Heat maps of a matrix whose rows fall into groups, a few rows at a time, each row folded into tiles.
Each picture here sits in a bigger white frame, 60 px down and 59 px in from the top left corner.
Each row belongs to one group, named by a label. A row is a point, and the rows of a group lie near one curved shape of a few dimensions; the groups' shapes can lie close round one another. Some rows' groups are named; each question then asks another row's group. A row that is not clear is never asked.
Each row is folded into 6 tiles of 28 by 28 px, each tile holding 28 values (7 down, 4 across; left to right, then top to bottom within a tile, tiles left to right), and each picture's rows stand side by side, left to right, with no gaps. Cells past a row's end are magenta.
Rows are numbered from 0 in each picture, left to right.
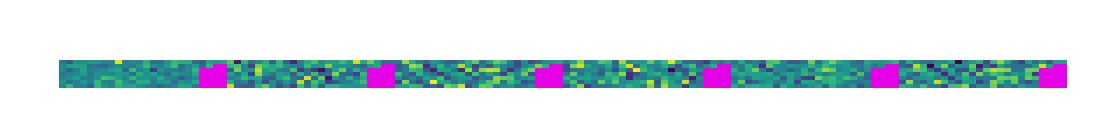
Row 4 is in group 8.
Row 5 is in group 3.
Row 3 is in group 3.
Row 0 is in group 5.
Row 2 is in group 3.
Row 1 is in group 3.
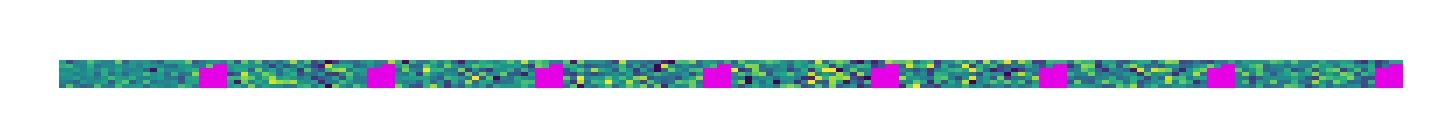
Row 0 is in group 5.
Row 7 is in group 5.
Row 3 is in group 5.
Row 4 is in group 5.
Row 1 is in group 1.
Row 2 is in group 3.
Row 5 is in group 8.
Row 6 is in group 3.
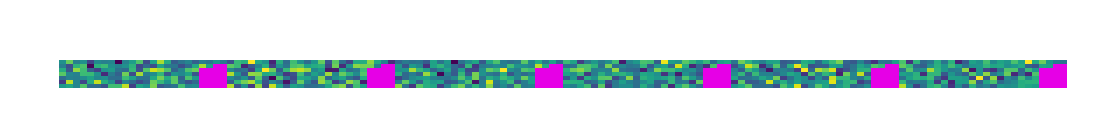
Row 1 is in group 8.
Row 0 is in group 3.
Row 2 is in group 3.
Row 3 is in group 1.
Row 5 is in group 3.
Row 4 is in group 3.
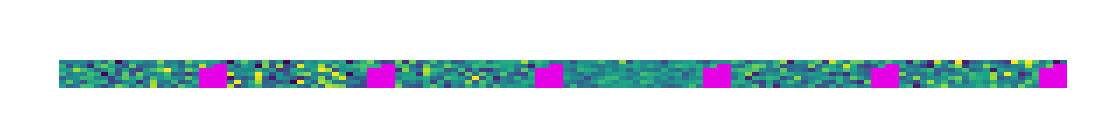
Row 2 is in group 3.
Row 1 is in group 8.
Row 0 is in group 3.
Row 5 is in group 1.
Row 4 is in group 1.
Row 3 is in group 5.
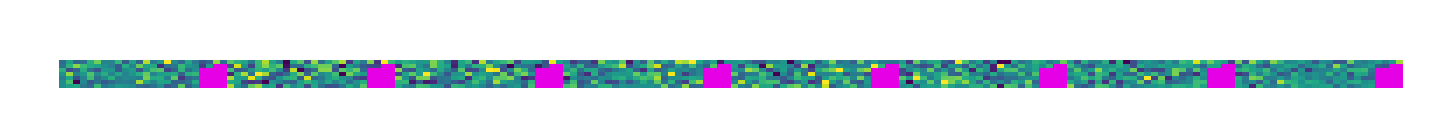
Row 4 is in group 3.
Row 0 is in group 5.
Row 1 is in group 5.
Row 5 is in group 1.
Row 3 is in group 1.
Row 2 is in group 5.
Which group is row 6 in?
3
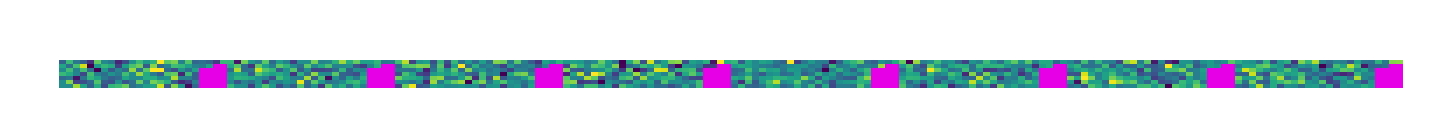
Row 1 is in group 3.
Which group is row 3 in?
5
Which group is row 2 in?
8
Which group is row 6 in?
1
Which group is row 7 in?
1
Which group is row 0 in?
8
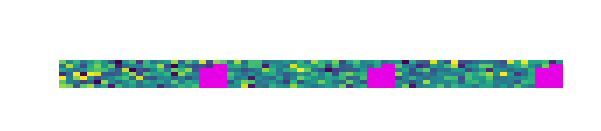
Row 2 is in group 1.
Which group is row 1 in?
8
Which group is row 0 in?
5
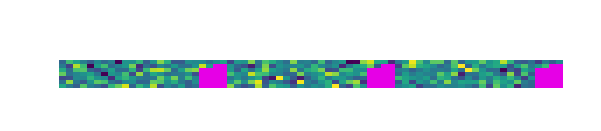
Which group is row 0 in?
3
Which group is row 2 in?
3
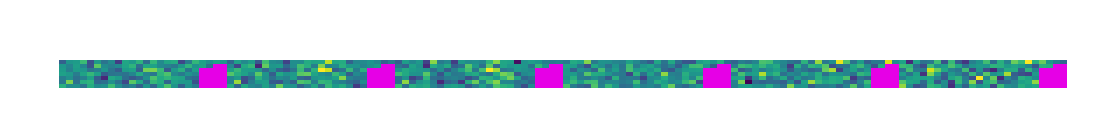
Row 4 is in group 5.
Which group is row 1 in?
8
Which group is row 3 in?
8
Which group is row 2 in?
8
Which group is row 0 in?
8
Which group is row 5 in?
3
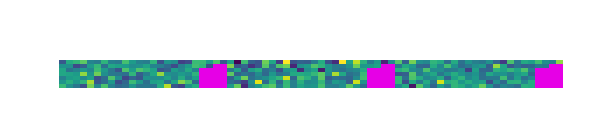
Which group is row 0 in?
8
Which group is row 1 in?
1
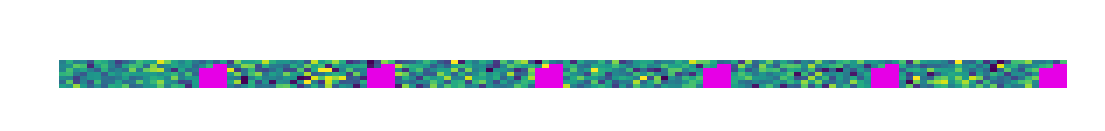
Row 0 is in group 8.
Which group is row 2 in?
5
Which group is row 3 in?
3
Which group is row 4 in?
3
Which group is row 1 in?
5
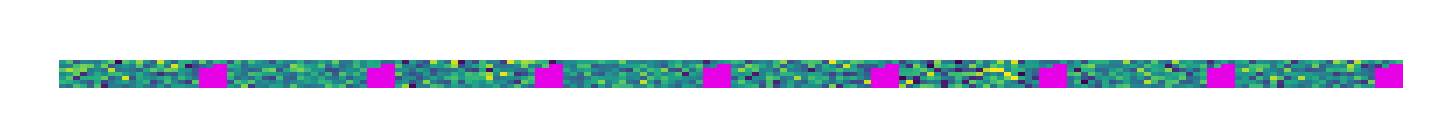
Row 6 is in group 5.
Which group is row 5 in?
8
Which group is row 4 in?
1
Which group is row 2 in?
1
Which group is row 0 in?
1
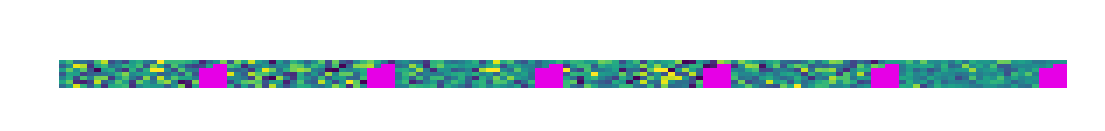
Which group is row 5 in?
8
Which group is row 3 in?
5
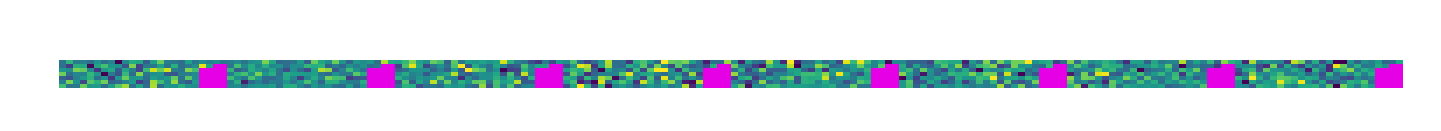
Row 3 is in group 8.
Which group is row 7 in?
1
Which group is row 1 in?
5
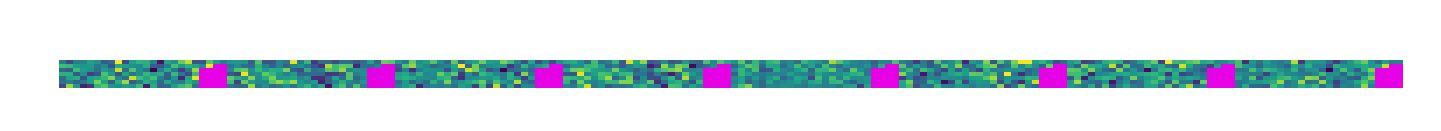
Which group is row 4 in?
8
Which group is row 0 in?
5
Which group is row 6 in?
1
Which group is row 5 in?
1
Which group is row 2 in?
3
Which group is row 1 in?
1
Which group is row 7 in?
5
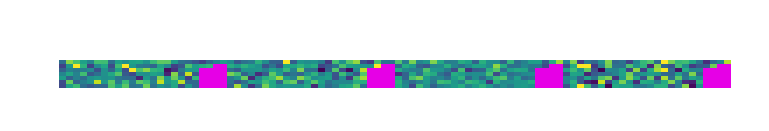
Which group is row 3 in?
8
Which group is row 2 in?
5
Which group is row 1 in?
5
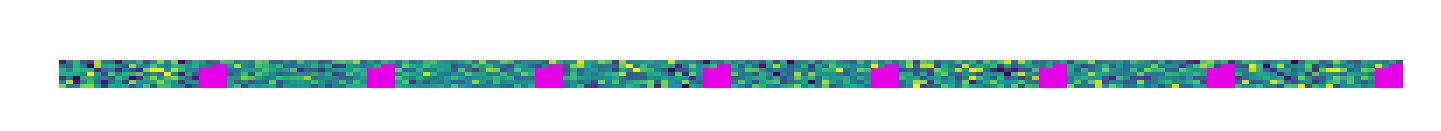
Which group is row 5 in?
8
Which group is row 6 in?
8
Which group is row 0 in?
8
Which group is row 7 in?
3
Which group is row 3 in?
3
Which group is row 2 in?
5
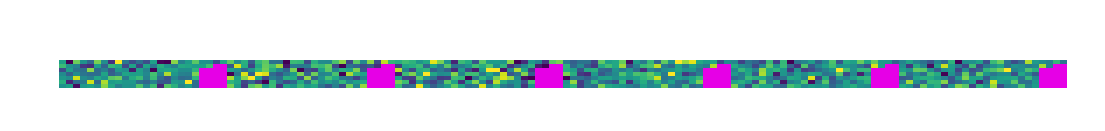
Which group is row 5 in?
3
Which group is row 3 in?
1
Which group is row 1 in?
5
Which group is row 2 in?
5
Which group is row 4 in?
3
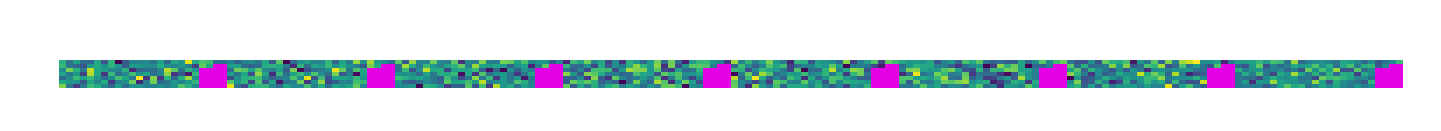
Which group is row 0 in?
3
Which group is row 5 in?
1
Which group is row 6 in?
1
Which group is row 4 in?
5
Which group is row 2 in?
3
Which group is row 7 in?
5
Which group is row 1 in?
3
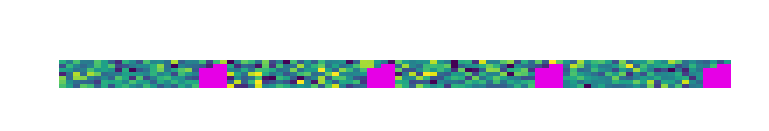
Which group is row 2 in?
5
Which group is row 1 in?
8
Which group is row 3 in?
3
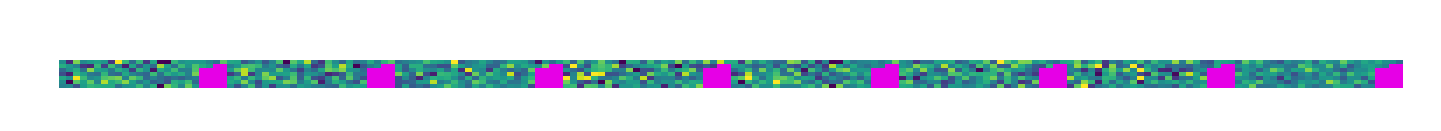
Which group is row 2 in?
5
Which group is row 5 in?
1
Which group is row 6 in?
8
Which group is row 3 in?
5
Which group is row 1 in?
1
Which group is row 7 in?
8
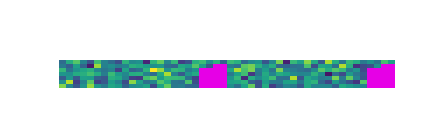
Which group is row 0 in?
8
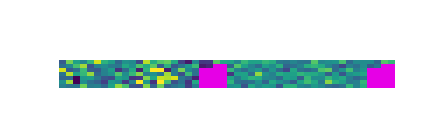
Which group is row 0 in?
5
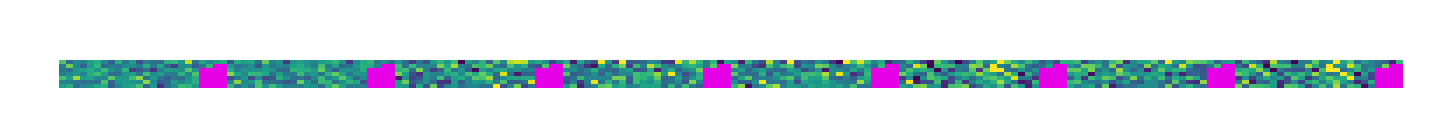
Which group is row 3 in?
1
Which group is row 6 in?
1
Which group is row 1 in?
8
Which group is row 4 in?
1
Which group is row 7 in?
8
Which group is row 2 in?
1
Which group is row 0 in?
5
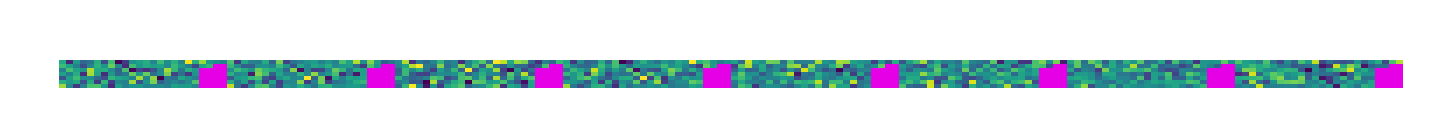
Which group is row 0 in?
3
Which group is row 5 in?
8
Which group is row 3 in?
3
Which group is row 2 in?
8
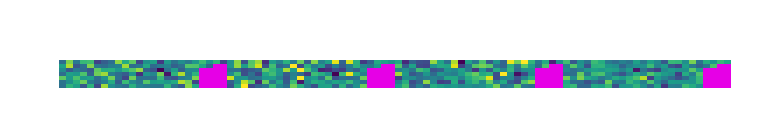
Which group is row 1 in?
8
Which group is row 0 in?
8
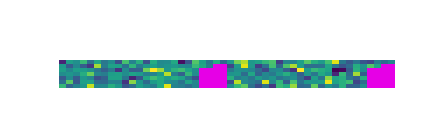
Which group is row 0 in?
8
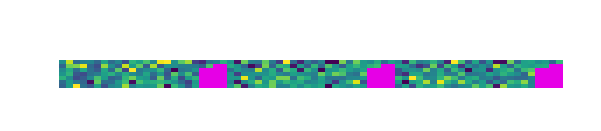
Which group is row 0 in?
8
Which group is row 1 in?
1
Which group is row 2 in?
1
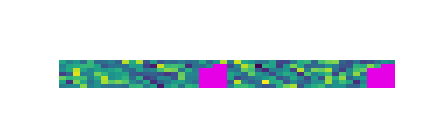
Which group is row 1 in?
3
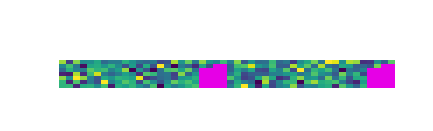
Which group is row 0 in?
5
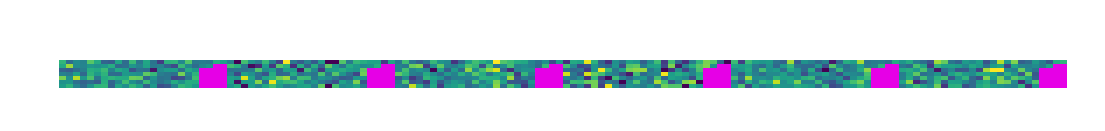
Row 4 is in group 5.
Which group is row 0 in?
5
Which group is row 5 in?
8
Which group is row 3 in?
8
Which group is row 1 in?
1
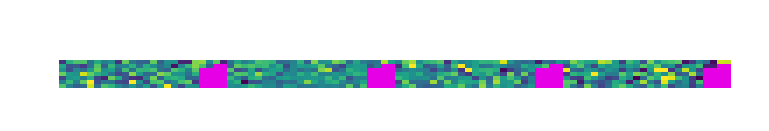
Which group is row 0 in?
8
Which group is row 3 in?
5
